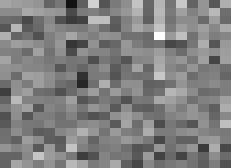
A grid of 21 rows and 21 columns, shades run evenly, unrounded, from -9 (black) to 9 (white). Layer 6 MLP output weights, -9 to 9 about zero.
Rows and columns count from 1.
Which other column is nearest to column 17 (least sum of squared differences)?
16
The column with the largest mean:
15
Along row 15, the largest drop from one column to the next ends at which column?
3
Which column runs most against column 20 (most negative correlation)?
21
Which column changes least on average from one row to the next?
5
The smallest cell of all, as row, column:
1, 7
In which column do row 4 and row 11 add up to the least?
8
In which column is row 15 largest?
12
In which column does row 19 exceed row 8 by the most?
20
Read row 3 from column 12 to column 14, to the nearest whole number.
0 2 -2
